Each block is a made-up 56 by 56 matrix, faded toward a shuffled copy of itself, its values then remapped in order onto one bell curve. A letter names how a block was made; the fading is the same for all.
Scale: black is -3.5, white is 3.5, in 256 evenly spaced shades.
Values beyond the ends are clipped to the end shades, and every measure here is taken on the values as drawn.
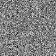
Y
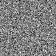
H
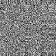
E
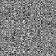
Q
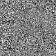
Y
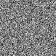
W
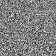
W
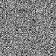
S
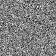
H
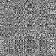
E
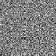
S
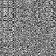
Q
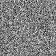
H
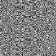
Q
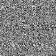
Y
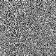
Y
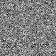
W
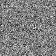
W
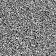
H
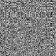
Q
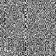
Q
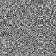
S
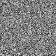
W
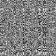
Q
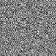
E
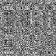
Q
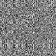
E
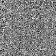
Y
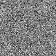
W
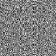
Q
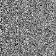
Y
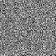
E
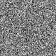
H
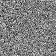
H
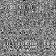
E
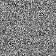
Y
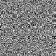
E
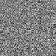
S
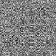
E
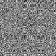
E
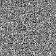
Y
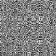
Q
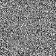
Y
